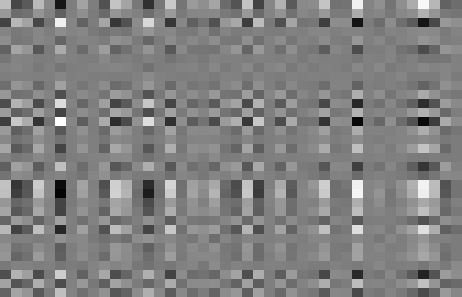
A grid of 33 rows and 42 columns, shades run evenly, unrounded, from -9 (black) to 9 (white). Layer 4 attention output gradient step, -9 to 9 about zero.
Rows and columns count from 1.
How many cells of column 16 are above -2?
25
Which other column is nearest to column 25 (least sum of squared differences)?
34
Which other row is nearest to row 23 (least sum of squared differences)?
13
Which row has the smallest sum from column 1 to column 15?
22
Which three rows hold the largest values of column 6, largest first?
14, 3, 12
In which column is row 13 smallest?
6
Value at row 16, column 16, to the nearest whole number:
1
